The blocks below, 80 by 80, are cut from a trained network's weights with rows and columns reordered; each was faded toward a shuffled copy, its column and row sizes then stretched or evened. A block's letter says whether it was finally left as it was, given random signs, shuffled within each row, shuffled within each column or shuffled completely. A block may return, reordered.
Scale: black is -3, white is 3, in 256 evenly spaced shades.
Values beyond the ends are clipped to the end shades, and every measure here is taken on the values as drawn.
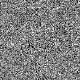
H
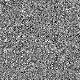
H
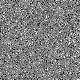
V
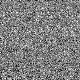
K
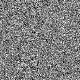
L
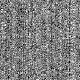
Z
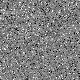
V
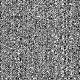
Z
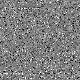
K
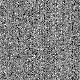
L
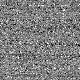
K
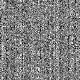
Z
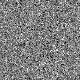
L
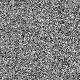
V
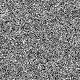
V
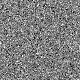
V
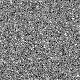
V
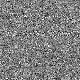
K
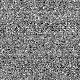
K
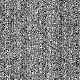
L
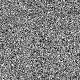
V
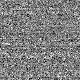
K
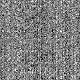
Z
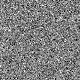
K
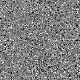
H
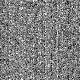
L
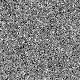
V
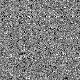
Z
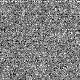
K
